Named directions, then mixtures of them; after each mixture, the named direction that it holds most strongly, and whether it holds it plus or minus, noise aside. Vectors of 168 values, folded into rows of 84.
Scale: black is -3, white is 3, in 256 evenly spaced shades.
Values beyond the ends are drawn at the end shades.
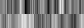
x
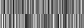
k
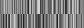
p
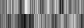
x, minus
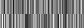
k, plus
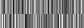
k, plus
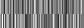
k, plus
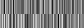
k, plus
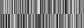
p, plus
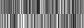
p, minus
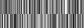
p, minus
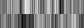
x, minus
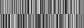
p, plus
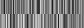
p, minus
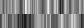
x, minus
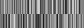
p, plus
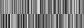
p, plus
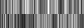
x, minus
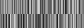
p, plus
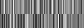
k, minus
